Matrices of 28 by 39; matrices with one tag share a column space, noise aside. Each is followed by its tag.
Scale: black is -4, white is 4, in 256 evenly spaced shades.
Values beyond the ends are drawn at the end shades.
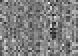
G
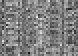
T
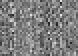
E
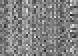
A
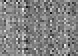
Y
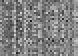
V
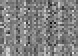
T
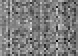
Y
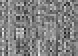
G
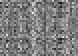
Y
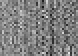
T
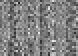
G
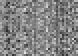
Y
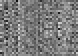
V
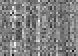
G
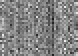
Y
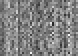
E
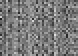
A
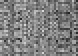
V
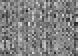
E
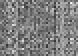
Y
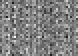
A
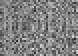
Y
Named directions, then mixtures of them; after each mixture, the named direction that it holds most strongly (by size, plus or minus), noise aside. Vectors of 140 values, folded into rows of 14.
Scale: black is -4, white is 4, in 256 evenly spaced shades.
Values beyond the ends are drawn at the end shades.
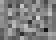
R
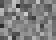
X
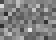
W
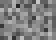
X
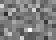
W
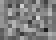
R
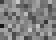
X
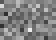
W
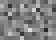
R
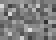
W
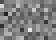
W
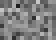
X
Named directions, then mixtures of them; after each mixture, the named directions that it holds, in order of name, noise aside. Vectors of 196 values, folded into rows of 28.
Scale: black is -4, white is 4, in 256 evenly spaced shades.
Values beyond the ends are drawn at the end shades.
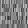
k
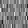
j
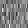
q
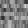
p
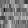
p.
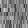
j, p, q.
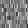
k, p, q.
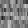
p.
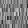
j, k.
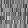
k.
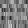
j, p.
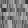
j, p.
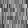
j, k, p.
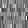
j, k, p.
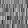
j, k.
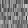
j, k, p.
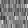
j, p.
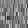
j, k, q.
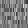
k, p.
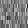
j, k, q.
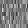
q.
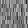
k.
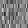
q.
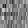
j, p, q.
